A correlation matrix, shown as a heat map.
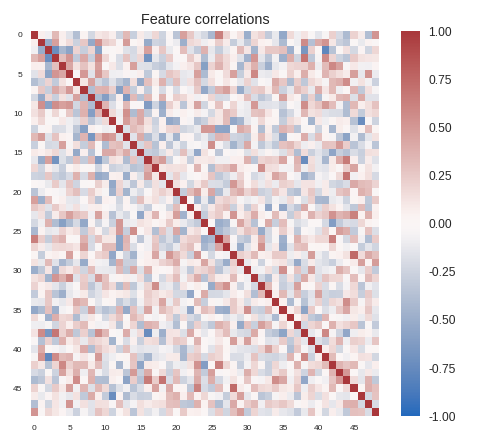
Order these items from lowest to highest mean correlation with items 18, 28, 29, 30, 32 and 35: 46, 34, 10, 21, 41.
41, 10, 21, 46, 34
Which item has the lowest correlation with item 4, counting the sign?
24
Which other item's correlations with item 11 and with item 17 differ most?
28
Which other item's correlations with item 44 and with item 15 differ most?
6
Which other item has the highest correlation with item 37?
32
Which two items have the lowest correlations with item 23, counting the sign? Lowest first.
15, 21
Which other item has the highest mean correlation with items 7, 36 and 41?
3
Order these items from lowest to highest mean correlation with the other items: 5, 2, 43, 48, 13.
2, 13, 48, 43, 5
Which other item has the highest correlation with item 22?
38
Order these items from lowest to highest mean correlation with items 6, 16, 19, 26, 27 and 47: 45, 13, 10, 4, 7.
13, 10, 4, 7, 45
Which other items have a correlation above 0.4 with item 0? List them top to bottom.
21, 26, 48
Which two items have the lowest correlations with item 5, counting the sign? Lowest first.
2, 24
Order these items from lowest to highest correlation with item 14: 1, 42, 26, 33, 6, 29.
29, 33, 26, 1, 6, 42
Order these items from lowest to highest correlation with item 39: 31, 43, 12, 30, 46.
12, 31, 46, 43, 30
